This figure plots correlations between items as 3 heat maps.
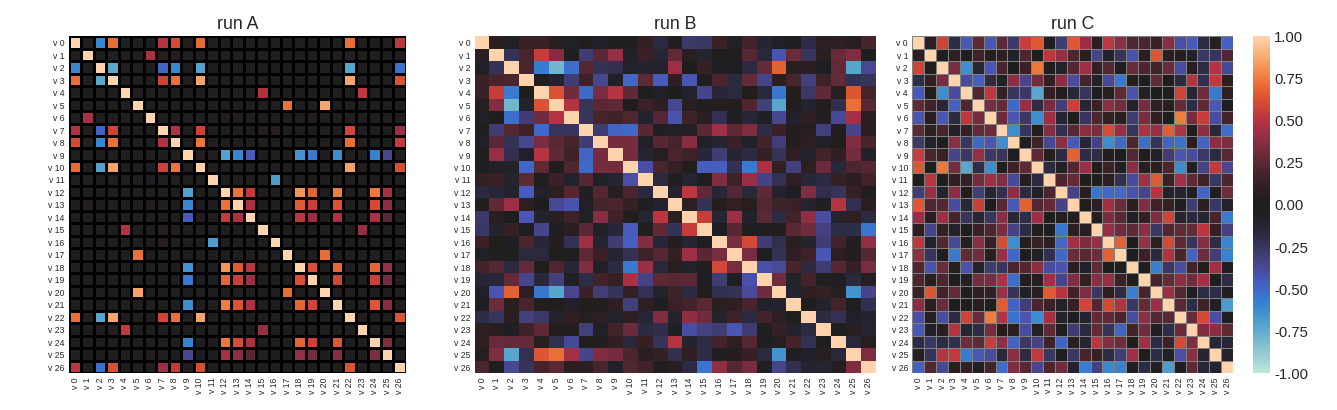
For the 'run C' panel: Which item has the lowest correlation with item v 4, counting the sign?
v 10
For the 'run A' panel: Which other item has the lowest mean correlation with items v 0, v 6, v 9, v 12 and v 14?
v 2
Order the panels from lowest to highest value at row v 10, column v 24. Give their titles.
run C, run B, run A
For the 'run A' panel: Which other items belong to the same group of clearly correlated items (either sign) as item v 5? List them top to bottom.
v 17, v 20
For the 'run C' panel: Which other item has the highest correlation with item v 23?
v 3
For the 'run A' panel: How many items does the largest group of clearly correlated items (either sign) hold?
9
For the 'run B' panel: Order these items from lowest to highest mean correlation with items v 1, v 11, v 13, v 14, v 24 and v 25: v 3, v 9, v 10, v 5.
v 10, v 3, v 5, v 9
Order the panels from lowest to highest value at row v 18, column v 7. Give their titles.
run C, run A, run B
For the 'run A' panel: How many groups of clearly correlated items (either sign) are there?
6
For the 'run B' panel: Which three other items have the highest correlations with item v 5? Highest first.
v 25, v 4, v 6
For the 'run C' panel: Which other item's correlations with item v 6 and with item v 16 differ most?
v 0
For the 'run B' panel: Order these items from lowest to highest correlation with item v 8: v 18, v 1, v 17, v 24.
v 18, v 24, v 17, v 1
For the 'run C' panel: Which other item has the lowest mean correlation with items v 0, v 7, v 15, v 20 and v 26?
v 8
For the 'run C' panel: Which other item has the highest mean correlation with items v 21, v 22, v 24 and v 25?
v 7
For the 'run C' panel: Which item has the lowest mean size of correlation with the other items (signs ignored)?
v 1
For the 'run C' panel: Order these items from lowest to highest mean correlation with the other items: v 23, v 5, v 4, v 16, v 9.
v 4, v 9, v 23, v 5, v 16
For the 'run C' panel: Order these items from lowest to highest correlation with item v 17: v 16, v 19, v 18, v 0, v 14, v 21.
v 18, v 19, v 14, v 0, v 21, v 16
